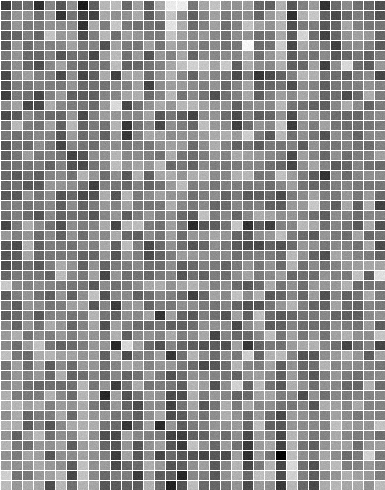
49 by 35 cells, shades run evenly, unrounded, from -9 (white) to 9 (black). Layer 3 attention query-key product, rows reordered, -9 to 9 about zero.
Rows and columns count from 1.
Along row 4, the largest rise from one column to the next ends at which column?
29
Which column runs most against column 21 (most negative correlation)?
12
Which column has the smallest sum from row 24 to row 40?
27
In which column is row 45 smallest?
18
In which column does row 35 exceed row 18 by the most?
23
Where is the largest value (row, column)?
46, 26
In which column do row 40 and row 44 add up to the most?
10
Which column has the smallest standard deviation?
33
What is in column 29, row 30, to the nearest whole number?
-2
